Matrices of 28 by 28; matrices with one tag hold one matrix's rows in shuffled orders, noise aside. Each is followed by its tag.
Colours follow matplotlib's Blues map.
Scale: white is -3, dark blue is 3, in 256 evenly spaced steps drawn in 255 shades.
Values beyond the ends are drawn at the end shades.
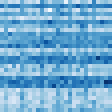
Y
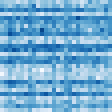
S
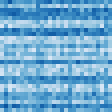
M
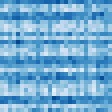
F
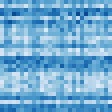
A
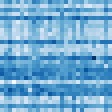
A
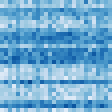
F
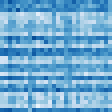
S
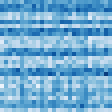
Y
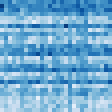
Y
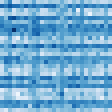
A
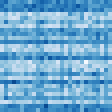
M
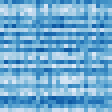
F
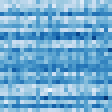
F
